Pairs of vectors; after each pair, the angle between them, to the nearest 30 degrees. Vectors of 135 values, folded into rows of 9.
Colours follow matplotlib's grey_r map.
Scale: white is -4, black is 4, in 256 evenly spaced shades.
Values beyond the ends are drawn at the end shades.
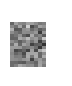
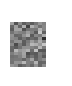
150 degrees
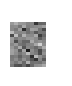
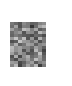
90 degrees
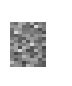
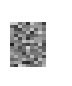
90 degrees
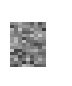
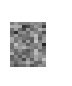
90 degrees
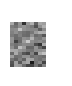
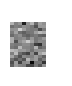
30 degrees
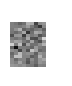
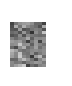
60 degrees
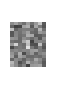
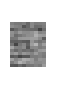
120 degrees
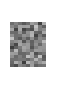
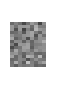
30 degrees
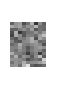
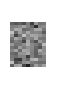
120 degrees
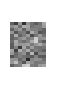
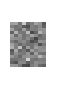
150 degrees
